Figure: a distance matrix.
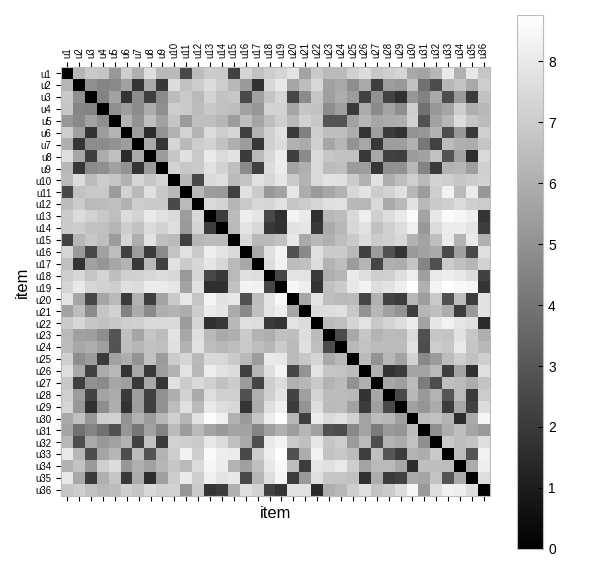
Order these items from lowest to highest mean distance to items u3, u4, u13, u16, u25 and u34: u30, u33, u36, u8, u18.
u8, u33, u30, u36, u18
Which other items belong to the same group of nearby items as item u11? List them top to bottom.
u1, u15
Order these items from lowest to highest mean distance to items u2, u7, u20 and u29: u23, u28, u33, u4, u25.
u28, u33, u4, u25, u23
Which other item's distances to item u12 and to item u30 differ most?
u34
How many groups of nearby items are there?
8
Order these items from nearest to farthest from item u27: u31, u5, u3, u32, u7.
u7, u32, u31, u3, u5
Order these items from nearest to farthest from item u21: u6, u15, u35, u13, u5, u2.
u6, u35, u15, u2, u5, u13
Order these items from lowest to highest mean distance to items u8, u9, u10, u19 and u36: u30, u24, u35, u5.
u35, u5, u24, u30
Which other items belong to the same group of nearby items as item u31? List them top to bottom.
u5, u23, u24
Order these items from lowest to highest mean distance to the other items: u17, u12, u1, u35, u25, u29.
u29, u35, u17, u25, u1, u12
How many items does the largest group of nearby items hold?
10
